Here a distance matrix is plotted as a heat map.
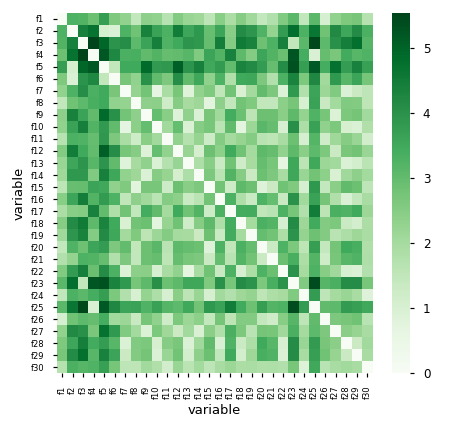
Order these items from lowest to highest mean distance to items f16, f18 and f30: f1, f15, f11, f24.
f24, f11, f1, f15
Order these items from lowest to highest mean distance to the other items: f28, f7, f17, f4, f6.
f7, f28, f17, f6, f4
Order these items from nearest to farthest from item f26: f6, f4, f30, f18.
f30, f6, f18, f4
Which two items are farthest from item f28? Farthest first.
f3, f23
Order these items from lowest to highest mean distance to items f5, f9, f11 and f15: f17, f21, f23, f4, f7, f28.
f21, f17, f7, f28, f23, f4
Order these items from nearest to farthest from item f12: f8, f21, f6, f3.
f8, f21, f3, f6
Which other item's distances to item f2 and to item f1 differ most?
f5
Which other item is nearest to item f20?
f15
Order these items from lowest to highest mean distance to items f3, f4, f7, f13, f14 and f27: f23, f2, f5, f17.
f17, f23, f2, f5
